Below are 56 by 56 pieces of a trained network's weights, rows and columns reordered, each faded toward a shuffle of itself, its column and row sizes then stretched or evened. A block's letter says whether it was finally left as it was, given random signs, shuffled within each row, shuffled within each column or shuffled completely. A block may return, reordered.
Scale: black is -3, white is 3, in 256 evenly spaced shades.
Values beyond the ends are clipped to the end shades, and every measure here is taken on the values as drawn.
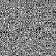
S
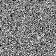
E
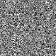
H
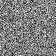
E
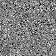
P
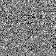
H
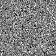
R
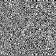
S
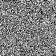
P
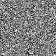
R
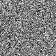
R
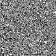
R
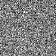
H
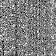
R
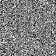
R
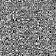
S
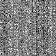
S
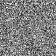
P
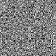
S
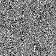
R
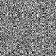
S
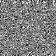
H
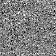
H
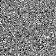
H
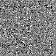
H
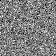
E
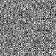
S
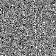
R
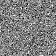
E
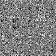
H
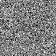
E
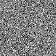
R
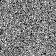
E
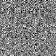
S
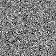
P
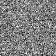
P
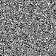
P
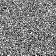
P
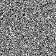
R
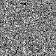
H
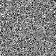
H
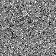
R
